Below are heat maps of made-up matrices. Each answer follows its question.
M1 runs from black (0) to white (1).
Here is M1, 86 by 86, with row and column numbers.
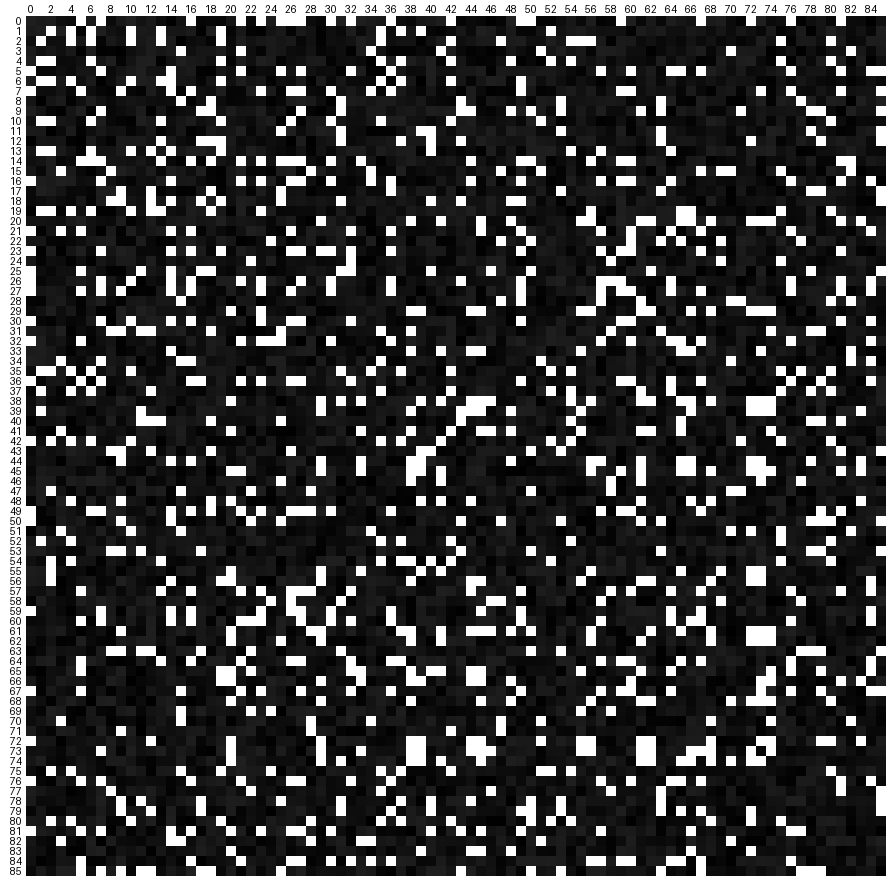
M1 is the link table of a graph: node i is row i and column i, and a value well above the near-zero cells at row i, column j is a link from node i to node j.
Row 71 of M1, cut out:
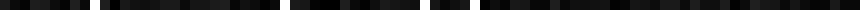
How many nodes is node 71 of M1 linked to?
4
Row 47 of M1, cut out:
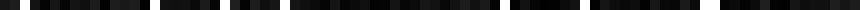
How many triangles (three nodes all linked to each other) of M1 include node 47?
5
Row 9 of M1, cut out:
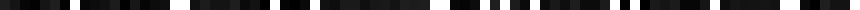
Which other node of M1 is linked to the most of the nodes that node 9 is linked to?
node 85
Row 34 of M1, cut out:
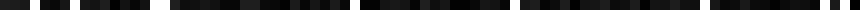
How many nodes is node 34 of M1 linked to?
9
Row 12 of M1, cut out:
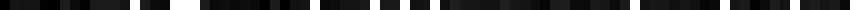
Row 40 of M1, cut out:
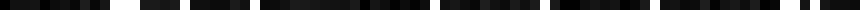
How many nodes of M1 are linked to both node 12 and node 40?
4
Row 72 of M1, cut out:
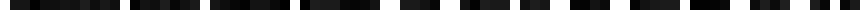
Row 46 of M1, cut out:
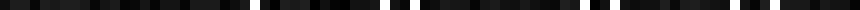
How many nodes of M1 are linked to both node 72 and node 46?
3
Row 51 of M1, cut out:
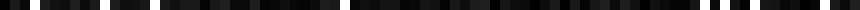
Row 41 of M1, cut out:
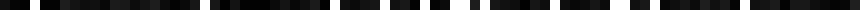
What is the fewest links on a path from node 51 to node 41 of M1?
2
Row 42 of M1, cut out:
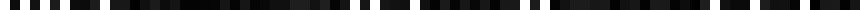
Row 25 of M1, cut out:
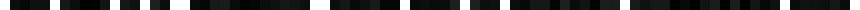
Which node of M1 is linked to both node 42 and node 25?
node 0
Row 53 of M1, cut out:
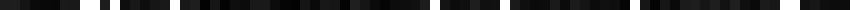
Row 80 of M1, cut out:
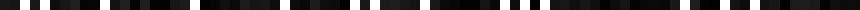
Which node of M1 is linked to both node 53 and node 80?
node 50
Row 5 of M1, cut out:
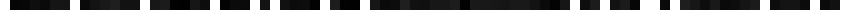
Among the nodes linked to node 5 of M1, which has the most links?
node 14
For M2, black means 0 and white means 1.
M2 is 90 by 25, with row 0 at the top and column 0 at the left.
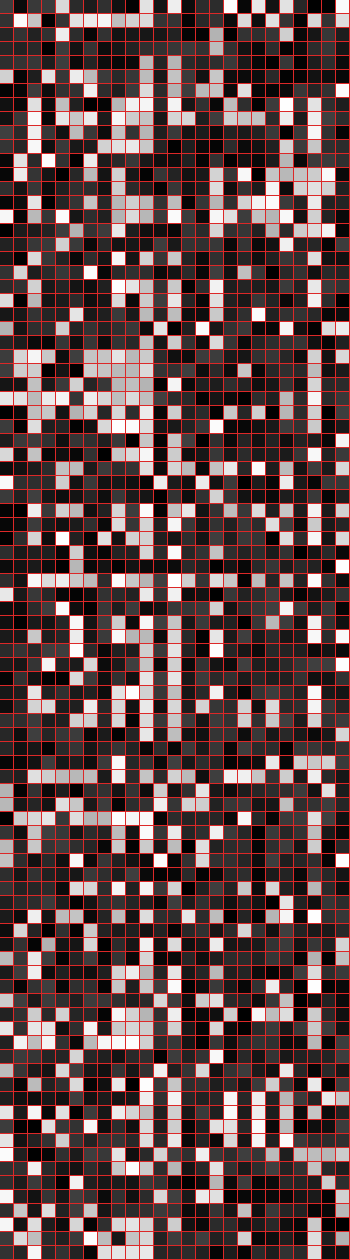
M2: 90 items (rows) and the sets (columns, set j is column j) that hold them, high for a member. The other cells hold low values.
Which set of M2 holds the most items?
10
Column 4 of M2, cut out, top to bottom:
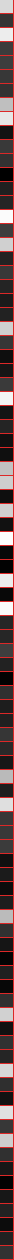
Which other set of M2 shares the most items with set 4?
20
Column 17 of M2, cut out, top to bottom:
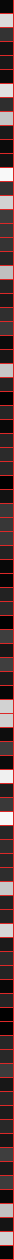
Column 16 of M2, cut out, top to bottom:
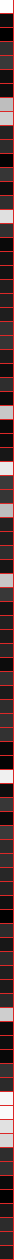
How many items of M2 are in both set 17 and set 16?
2
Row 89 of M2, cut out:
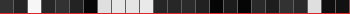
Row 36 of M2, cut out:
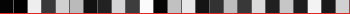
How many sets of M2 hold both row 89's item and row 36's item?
4
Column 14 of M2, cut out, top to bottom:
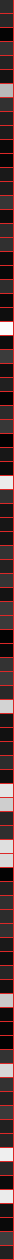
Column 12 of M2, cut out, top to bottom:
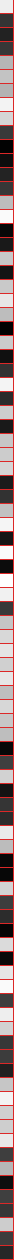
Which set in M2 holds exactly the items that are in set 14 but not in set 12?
11
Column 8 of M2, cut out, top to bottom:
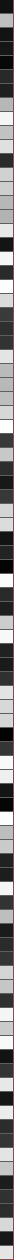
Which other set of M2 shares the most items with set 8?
22
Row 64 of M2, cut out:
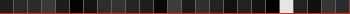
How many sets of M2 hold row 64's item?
1
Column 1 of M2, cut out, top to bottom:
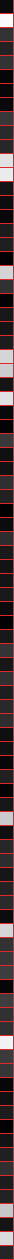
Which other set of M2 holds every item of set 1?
6
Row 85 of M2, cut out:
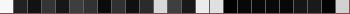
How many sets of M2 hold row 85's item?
5
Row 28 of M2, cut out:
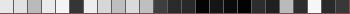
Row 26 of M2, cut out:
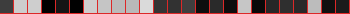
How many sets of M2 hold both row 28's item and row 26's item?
8
